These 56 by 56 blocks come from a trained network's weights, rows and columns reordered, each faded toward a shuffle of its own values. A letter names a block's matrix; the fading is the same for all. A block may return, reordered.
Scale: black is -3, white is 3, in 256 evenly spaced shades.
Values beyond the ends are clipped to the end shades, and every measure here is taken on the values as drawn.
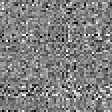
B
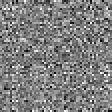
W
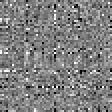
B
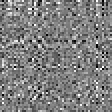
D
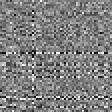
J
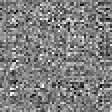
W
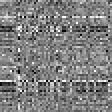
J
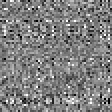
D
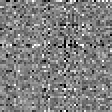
B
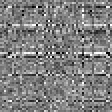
J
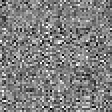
W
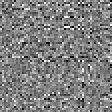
D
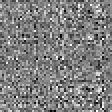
W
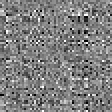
D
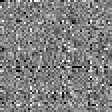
B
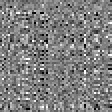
D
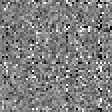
B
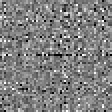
B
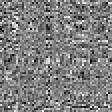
W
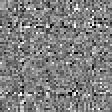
B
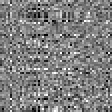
D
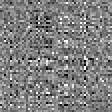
D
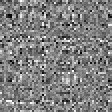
W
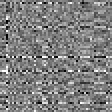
J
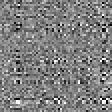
D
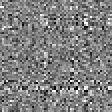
D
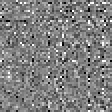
B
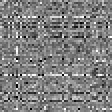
J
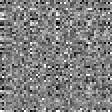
D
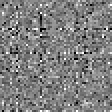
B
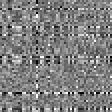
J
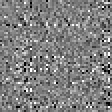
B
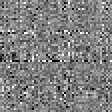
B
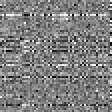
J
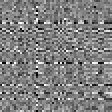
J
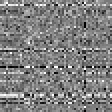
J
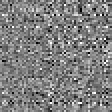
D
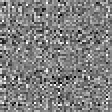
W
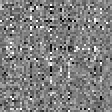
B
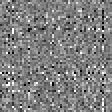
B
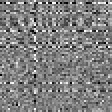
J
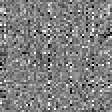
B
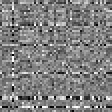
J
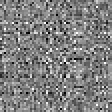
D
